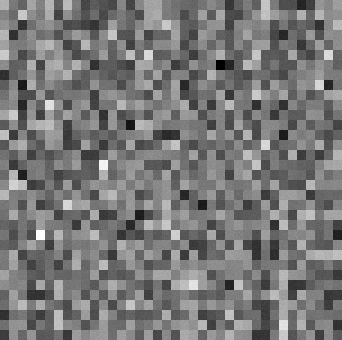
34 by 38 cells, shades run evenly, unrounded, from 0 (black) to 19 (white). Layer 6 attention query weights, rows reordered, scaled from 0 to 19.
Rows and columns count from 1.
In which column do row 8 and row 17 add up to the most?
12
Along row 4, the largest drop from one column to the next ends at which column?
2
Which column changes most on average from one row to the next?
17
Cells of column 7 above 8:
24
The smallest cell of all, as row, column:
7, 25
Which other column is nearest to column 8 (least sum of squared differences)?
18
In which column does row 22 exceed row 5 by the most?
34
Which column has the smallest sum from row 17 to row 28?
31
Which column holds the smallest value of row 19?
4
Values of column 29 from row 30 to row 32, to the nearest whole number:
8 5 8
